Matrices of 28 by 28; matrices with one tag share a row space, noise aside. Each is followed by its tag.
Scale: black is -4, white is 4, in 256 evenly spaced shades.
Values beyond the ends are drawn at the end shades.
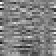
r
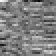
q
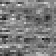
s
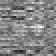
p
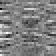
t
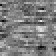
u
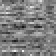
p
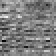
s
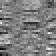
t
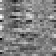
r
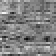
s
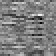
p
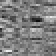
q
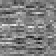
p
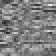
q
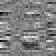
t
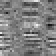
t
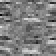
t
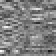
q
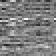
s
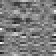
r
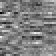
q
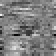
r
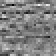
s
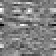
r
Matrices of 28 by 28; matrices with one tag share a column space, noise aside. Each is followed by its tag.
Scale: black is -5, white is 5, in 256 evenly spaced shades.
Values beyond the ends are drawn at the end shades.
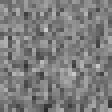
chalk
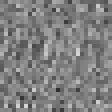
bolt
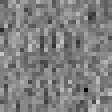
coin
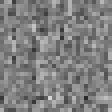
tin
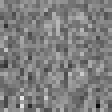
chalk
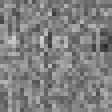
coin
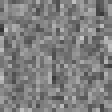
tin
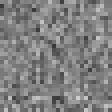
tin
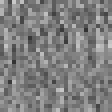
coin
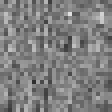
coin
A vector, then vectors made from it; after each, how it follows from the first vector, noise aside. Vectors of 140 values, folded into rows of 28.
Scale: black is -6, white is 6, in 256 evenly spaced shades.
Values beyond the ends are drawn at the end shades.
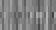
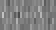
reversed, negated, partly zeroed.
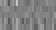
reversed, negated, partly zeroed.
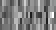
negated, scaled up.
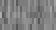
reversed, shrunk.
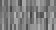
negated.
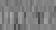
wrapped around, partly zeroed.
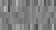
reversed, negated, partly zeroed.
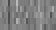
reversed, negated, partly zeroed.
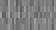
reversed, shrunk.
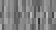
copied.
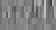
wrapped around, partly zeroed.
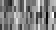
negated, scaled up.
